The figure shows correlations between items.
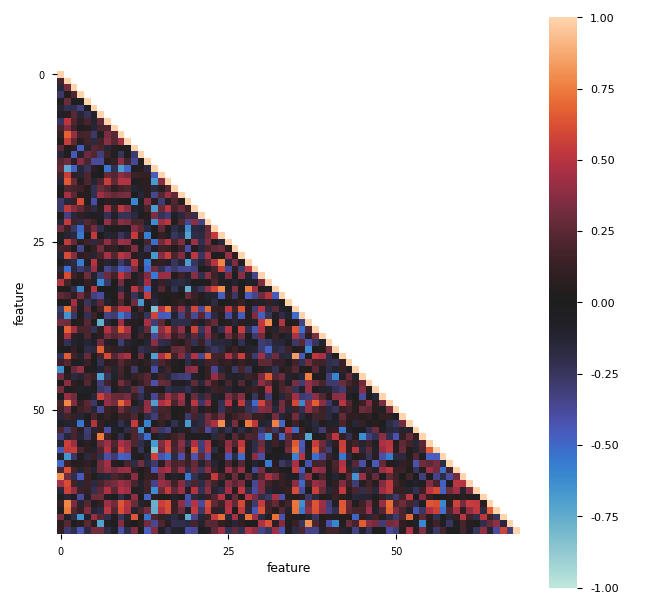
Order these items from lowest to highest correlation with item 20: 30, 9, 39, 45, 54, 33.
45, 54, 33, 39, 30, 9
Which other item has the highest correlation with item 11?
66
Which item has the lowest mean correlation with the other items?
14
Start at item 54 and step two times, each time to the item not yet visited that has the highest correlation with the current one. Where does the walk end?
41
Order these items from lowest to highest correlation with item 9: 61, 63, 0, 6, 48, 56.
63, 6, 0, 48, 61, 56
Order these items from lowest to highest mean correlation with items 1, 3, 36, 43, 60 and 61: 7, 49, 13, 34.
34, 7, 13, 49
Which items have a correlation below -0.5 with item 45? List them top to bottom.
6, 41, 54
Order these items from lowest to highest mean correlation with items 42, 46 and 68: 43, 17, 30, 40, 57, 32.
57, 40, 17, 43, 30, 32
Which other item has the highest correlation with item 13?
33
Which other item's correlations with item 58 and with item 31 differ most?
37
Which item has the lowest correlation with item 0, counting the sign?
44
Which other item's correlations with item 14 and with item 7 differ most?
35
